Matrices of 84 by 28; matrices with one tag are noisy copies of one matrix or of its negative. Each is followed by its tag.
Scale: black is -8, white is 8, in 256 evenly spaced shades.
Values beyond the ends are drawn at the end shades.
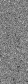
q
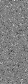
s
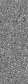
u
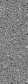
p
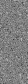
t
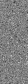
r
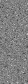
p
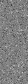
s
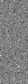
q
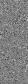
u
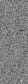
s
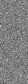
t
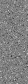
r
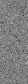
r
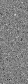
t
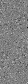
u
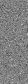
p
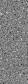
t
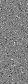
p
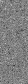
s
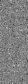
s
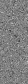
r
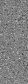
u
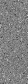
t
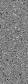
t
